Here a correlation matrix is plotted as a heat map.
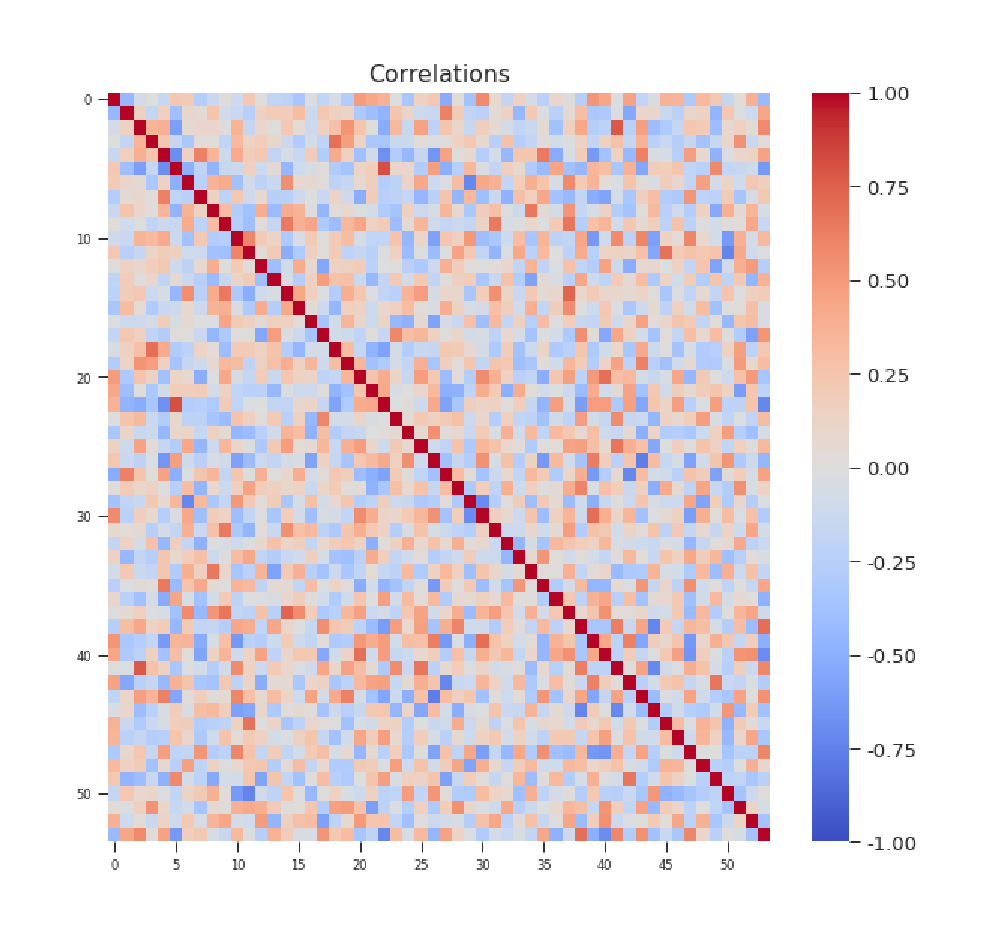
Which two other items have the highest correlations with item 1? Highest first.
27, 53
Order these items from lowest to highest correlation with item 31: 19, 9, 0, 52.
0, 19, 52, 9
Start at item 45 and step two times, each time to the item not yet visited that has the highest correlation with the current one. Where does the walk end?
10
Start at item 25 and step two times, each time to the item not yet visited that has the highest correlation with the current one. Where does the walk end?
2
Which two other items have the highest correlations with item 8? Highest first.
34, 37
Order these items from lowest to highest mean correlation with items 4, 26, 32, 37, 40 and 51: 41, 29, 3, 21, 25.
21, 29, 41, 25, 3
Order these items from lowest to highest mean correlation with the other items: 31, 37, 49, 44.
44, 49, 31, 37
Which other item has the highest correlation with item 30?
39
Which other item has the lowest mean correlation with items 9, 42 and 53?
12
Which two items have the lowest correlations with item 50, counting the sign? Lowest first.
11, 10
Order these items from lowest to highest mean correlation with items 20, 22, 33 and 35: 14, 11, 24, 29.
24, 14, 29, 11
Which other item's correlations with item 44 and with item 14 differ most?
25
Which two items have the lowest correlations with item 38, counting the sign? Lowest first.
44, 22
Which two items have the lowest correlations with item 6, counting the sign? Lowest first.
29, 5
